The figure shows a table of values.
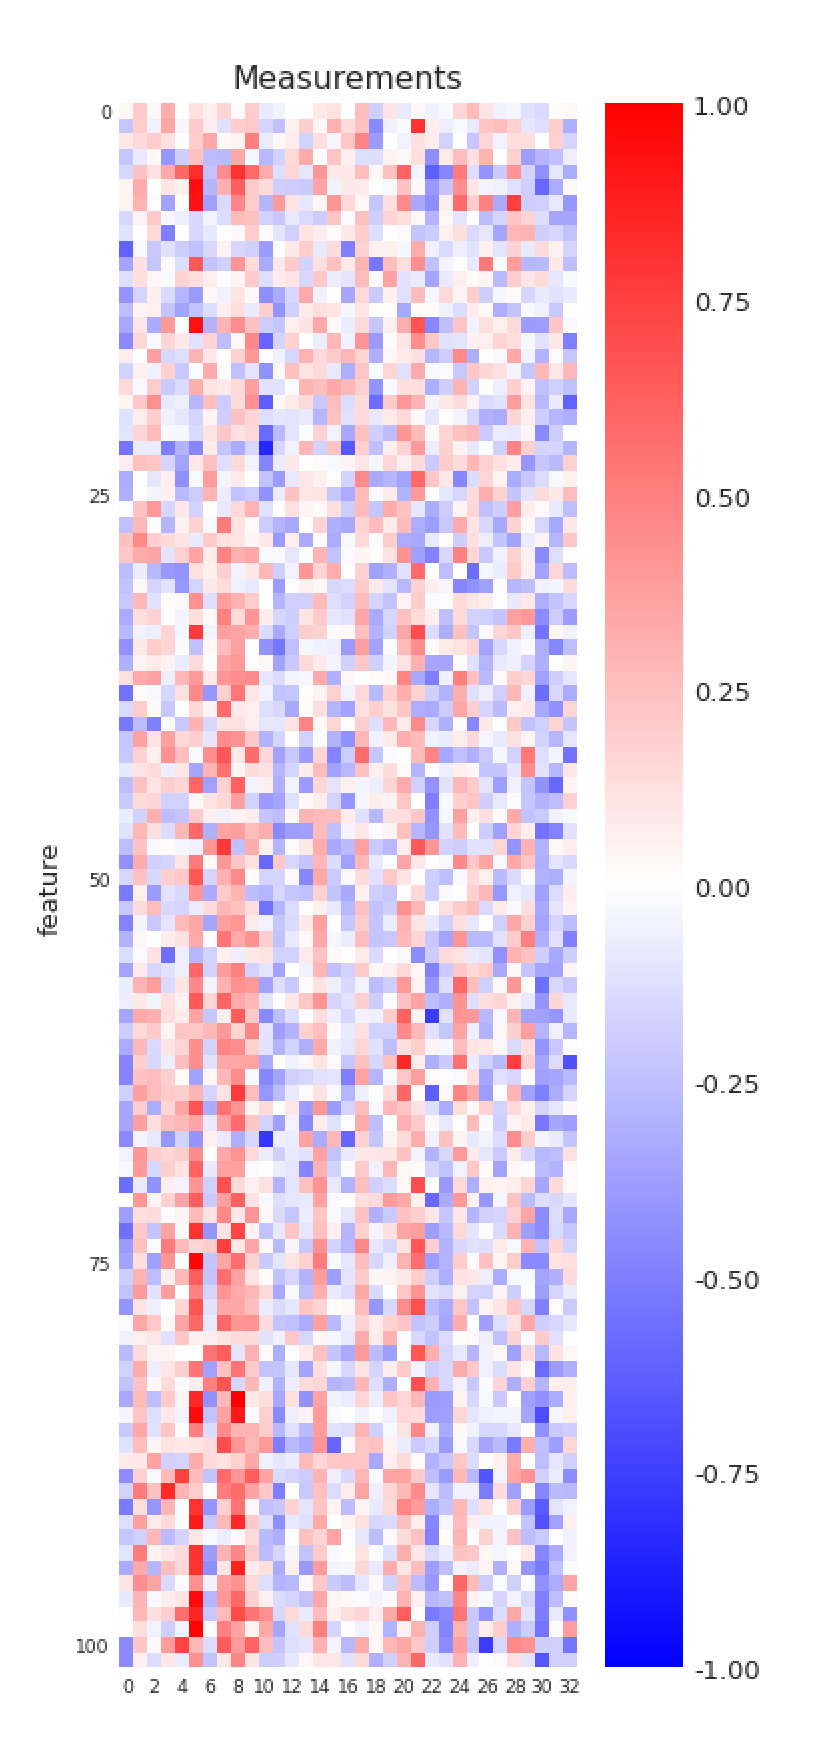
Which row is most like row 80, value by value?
11
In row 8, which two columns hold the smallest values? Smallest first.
3, 27
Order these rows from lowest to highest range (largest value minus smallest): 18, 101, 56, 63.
18, 63, 56, 101
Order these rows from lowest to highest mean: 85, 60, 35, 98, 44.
35, 44, 85, 60, 98
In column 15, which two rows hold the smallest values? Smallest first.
87, 42
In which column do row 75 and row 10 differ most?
7
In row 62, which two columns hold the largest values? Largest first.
20, 28
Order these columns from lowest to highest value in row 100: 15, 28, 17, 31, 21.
31, 15, 21, 17, 28
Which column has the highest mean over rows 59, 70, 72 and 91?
5
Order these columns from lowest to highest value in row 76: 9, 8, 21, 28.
28, 9, 21, 8
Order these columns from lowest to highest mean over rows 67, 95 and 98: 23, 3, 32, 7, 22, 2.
22, 32, 23, 2, 3, 7
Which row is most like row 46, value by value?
93
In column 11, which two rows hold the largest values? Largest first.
6, 49
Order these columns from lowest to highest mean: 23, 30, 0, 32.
30, 0, 23, 32
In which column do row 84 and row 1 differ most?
8
